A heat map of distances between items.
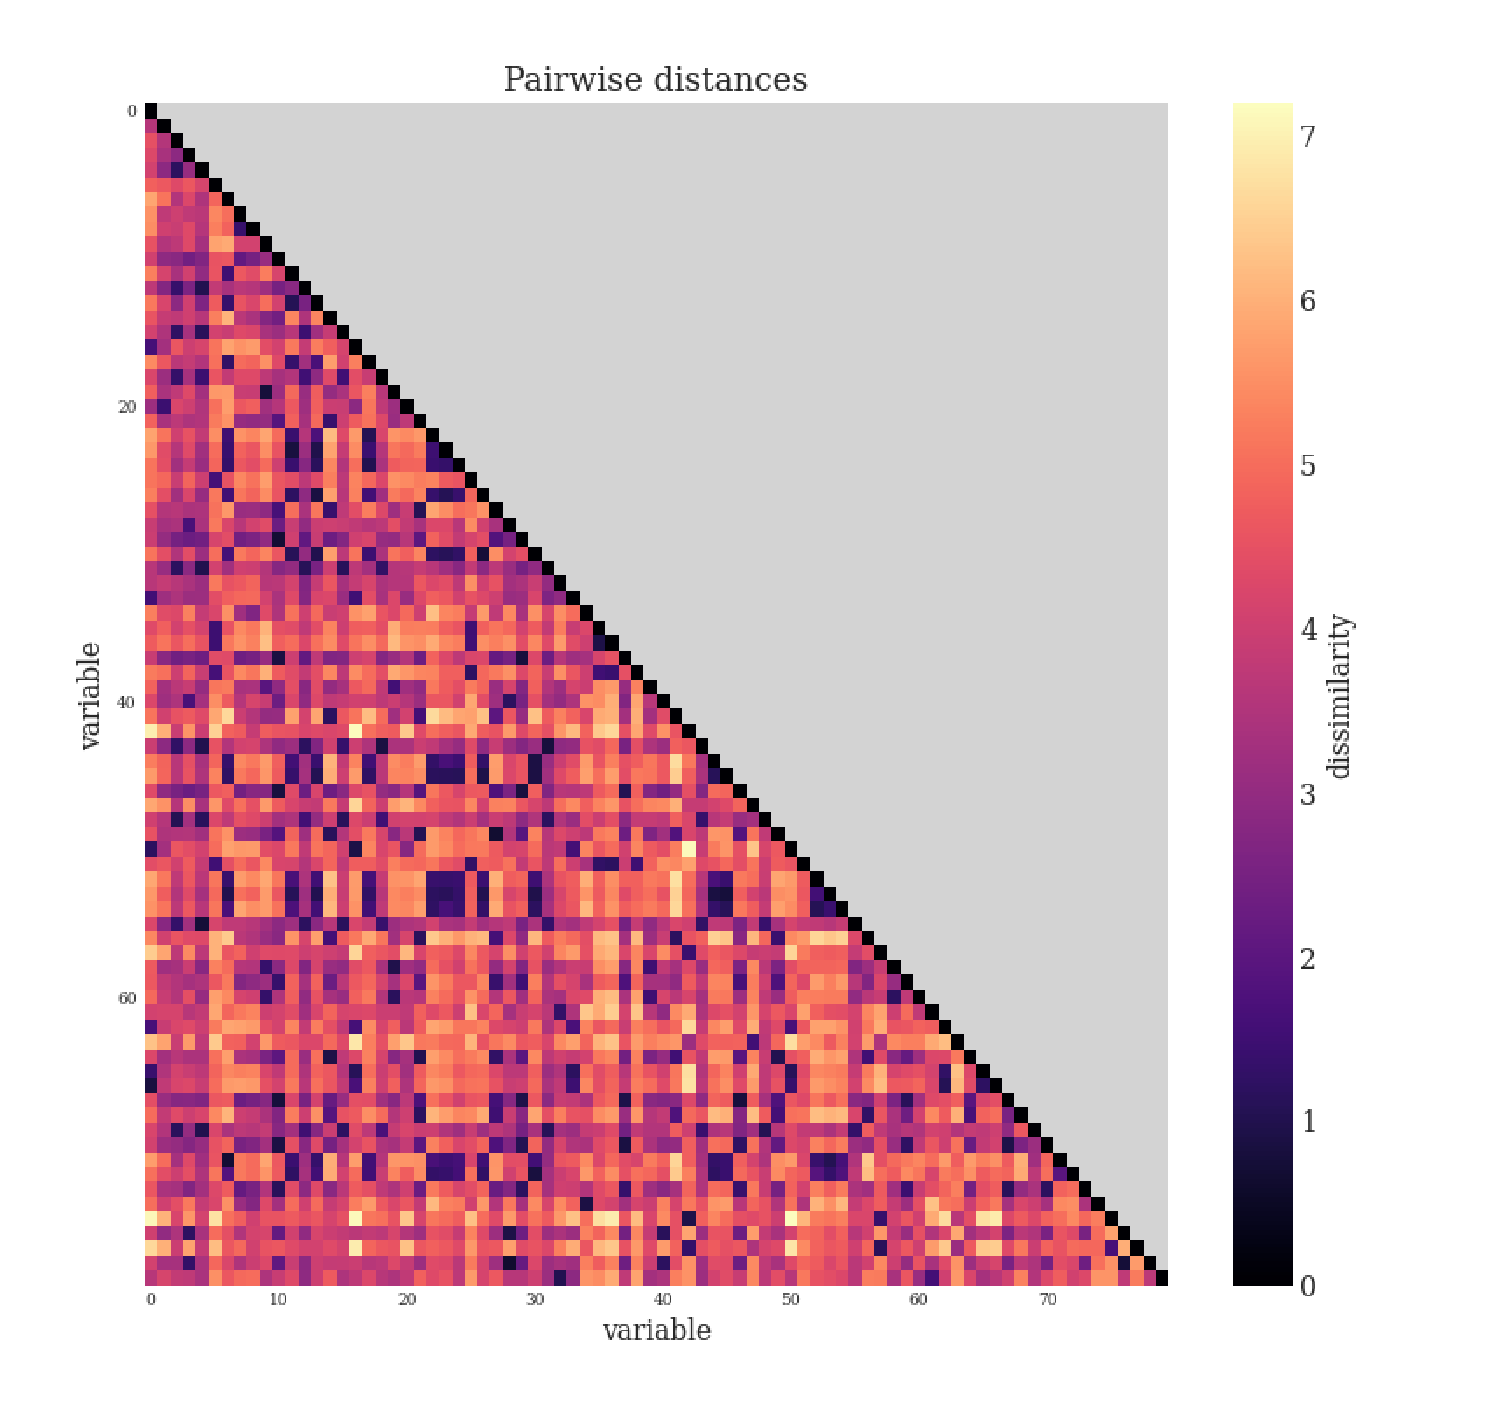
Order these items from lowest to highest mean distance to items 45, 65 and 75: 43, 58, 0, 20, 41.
43, 58, 0, 20, 41
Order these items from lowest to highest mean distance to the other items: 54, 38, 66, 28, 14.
28, 14, 54, 66, 38
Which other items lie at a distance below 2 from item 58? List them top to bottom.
9, 19, 39, 60
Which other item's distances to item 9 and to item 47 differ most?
19
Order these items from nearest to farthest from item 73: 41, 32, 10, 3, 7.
10, 7, 3, 41, 32
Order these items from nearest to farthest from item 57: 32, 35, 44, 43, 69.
69, 43, 44, 32, 35
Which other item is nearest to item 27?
49
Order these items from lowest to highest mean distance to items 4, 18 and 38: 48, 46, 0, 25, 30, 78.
48, 25, 46, 30, 78, 0
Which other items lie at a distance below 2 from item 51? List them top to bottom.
5, 25, 35, 36, 38
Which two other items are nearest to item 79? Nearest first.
32, 61
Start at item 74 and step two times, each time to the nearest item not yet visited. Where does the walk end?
8
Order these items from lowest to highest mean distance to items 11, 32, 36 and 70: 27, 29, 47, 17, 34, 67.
29, 67, 17, 27, 34, 47
